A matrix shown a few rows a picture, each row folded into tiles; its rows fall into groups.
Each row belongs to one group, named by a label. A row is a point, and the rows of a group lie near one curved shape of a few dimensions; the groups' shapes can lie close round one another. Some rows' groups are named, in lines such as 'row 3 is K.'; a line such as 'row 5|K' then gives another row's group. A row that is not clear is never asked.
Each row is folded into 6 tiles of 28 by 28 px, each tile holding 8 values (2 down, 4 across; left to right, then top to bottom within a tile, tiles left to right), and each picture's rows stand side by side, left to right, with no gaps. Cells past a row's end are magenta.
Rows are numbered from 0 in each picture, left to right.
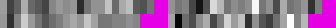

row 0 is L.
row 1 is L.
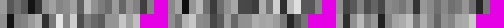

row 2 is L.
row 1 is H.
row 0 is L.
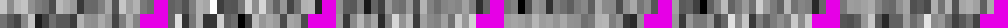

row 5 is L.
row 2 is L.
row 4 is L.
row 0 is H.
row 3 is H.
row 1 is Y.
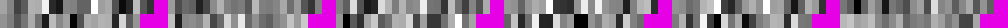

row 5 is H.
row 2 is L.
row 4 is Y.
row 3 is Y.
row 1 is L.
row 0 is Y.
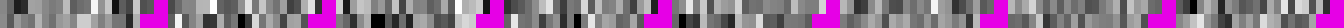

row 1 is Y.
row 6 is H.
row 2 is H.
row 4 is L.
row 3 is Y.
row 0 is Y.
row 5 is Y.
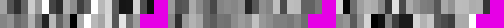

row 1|L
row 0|Y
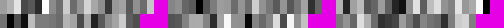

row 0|L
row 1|L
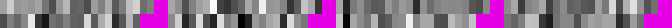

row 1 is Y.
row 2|L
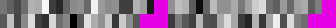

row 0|Y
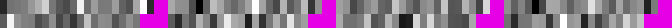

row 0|Y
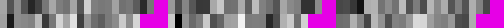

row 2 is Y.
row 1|L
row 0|L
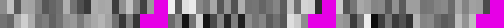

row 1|H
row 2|H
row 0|H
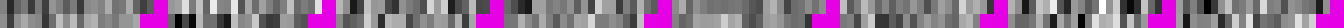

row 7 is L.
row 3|Y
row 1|L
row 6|Y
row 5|H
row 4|H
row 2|Y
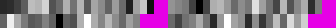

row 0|Y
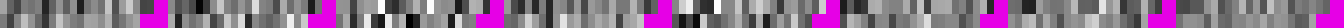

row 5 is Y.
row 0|L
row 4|L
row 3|L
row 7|Y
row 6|Y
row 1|L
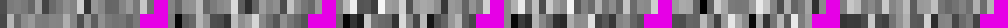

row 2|L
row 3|L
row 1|L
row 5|L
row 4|L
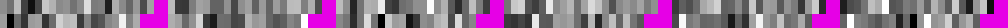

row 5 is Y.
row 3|L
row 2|Y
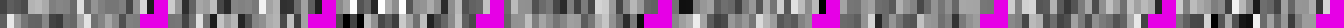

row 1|Y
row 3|H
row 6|H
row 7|H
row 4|H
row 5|H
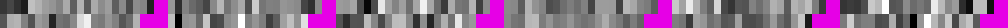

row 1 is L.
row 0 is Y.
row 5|Y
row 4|H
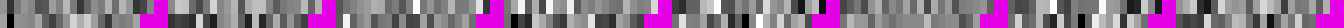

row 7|L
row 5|Y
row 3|L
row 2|Y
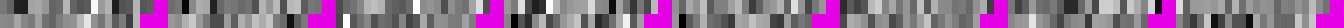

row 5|Y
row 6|H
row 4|L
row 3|L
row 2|Y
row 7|H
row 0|Y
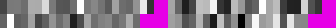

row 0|Y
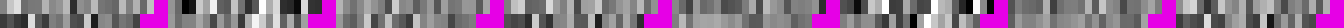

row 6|Y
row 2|H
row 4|H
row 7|L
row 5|Y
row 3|L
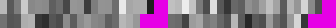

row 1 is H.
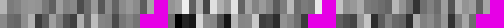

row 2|H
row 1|L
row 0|H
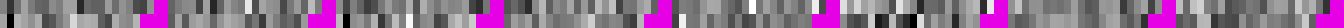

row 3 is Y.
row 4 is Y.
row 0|L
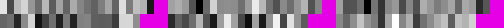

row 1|L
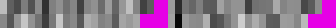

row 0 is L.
